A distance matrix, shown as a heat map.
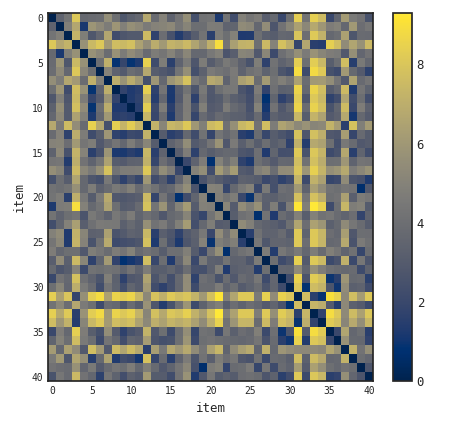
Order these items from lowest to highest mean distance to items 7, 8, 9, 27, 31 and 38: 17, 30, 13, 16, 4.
13, 30, 16, 4, 17
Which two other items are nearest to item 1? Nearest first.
4, 28
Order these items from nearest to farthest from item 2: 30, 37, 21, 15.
15, 30, 21, 37
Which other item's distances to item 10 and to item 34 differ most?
31
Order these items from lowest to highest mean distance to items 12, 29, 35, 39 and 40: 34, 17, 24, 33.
24, 17, 34, 33
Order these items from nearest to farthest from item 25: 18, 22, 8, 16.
16, 8, 18, 22
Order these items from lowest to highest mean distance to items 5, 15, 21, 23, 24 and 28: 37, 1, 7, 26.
26, 1, 7, 37
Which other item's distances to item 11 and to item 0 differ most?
38
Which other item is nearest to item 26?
22
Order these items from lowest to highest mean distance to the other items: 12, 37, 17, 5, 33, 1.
5, 1, 17, 37, 12, 33
